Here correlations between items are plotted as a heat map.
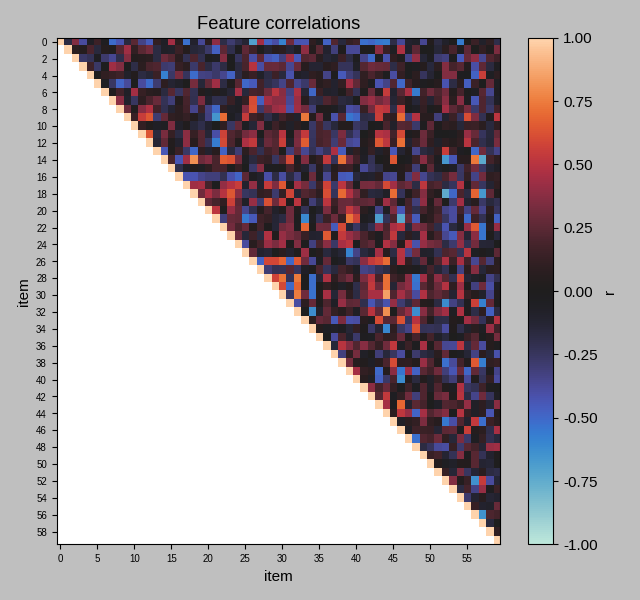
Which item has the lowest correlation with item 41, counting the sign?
0
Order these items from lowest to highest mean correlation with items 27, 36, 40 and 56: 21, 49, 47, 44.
44, 47, 49, 21
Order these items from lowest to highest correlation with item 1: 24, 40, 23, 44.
40, 23, 24, 44
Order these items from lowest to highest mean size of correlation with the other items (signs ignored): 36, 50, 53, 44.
50, 53, 36, 44
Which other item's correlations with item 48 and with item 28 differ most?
32
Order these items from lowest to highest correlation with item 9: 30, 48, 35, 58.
58, 30, 35, 48
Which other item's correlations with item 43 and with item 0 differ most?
26
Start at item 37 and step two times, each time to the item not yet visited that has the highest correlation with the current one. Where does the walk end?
52
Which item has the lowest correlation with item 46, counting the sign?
21
